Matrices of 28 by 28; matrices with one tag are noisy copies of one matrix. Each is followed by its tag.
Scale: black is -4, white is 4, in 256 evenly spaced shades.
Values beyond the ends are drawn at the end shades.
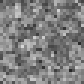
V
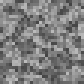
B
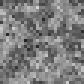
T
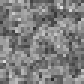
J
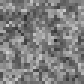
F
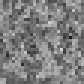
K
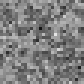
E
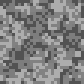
T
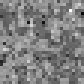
E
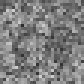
V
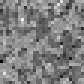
E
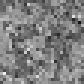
V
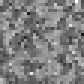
K
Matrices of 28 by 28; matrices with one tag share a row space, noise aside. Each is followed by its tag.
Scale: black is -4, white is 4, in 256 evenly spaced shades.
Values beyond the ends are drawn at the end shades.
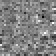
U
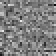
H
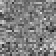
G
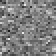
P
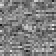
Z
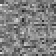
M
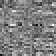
Z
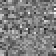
H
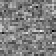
Z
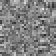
U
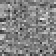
G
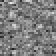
Z
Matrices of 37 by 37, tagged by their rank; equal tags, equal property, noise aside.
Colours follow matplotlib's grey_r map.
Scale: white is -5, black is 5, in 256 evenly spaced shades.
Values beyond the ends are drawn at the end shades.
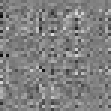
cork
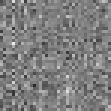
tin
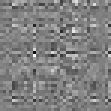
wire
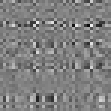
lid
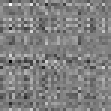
wire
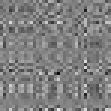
wire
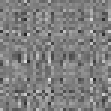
wire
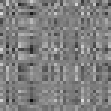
lid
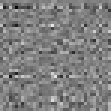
cork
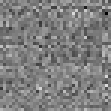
tin
